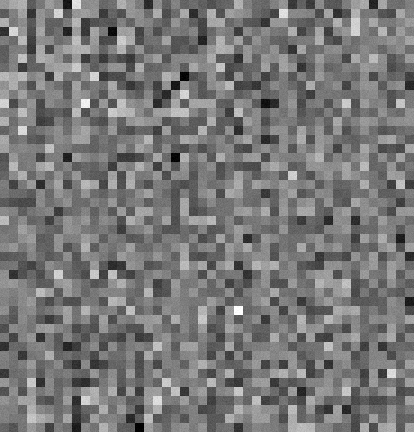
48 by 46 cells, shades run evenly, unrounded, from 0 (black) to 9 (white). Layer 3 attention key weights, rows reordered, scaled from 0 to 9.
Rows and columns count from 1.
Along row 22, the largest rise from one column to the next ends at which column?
26
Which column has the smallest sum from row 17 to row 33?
20
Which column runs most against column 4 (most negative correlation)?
9
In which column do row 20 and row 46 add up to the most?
33
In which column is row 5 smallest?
23
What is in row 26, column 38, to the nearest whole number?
5
